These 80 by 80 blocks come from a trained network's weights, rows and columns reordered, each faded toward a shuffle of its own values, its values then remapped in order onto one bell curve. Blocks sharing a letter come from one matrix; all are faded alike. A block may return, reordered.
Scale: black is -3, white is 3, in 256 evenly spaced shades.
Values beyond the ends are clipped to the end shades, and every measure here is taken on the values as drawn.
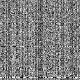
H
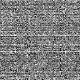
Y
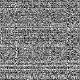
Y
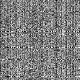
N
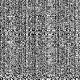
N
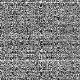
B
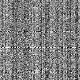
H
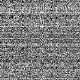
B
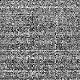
Y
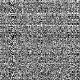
B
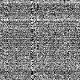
Y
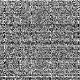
B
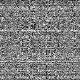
B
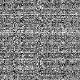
Y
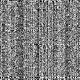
H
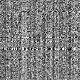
N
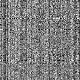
H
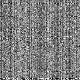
H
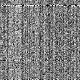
H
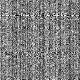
H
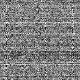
B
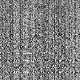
N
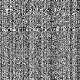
N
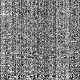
N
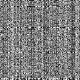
N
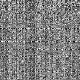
N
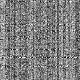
H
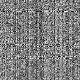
N
